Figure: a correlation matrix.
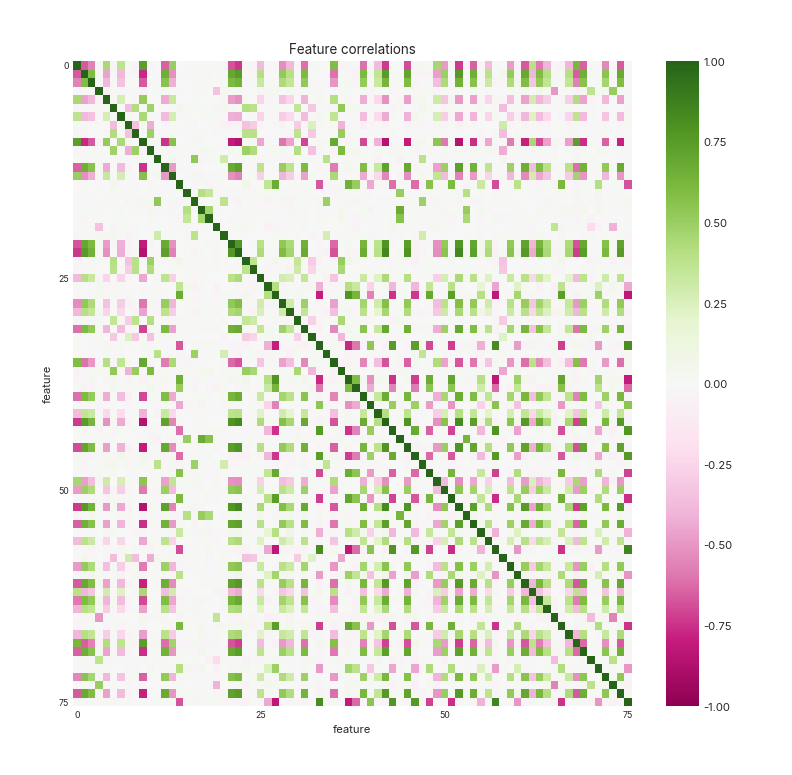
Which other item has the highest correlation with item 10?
36
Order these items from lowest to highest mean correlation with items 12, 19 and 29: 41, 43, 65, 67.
43, 65, 41, 67
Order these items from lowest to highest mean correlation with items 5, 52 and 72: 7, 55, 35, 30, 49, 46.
35, 49, 7, 46, 55, 30
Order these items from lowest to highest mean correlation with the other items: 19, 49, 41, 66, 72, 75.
49, 75, 19, 66, 41, 72
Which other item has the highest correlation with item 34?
16
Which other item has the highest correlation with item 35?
9
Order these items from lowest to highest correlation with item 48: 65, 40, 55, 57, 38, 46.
57, 46, 40, 65, 55, 38
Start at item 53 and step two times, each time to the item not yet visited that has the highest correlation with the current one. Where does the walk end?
17
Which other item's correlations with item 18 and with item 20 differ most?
44
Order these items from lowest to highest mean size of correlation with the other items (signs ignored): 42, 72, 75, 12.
75, 72, 12, 42
